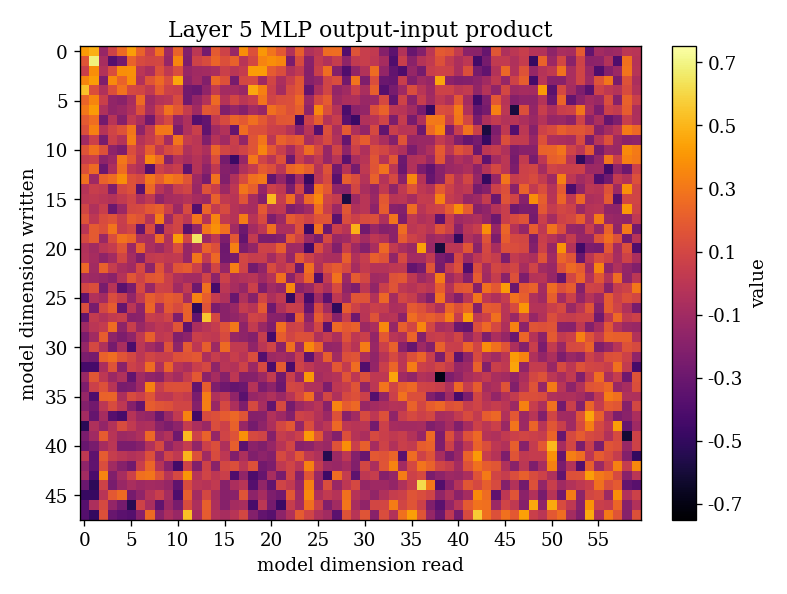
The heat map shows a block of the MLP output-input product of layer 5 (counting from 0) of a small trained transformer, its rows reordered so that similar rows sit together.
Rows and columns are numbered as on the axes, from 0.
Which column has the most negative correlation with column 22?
7
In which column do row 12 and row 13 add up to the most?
4
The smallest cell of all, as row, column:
33, 38
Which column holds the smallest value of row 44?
1
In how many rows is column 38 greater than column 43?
23
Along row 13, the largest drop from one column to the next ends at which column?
20
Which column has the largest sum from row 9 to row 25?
51
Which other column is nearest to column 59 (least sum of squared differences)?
30
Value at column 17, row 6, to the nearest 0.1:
-0.2
